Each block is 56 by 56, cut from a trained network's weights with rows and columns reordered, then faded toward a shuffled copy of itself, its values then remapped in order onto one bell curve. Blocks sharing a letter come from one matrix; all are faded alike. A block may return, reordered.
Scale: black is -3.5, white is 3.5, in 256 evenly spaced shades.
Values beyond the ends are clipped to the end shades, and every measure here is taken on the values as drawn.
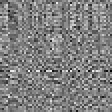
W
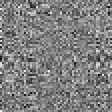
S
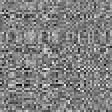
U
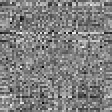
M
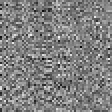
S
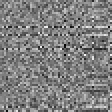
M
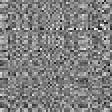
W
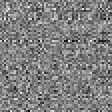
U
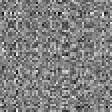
W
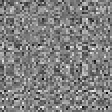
U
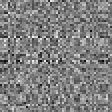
U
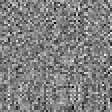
S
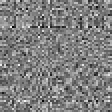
U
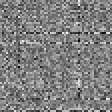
M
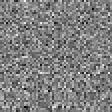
U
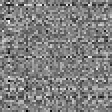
M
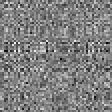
U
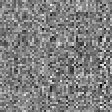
S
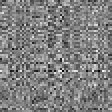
W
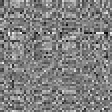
W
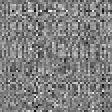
W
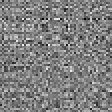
U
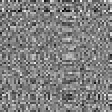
U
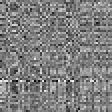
W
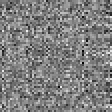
S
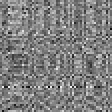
W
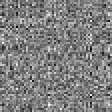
S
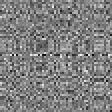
W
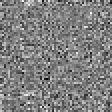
S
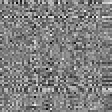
M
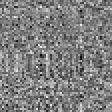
S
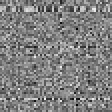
M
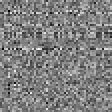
M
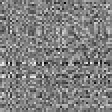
U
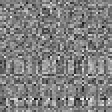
W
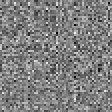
S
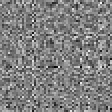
W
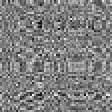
W
